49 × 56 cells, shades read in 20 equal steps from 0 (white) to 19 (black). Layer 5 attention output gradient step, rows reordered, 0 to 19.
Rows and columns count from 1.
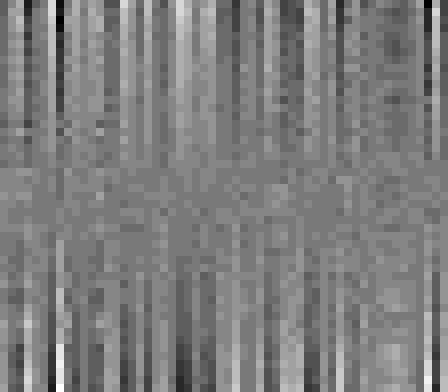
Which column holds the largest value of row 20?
54
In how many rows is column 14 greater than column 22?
21
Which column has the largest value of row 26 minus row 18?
16
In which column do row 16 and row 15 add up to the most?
4
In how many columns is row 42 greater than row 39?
13
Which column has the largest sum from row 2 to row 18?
8
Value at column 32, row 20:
9
